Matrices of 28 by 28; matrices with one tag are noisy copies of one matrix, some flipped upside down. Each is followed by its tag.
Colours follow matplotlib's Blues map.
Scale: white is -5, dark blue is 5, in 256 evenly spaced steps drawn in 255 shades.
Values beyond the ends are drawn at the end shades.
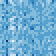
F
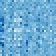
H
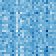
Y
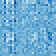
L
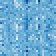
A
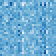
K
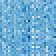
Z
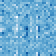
A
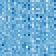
Z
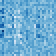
H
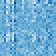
L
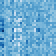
H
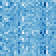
K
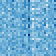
Z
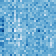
H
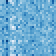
F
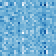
K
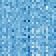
Z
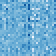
Z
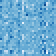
K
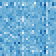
K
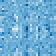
A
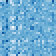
F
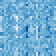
A
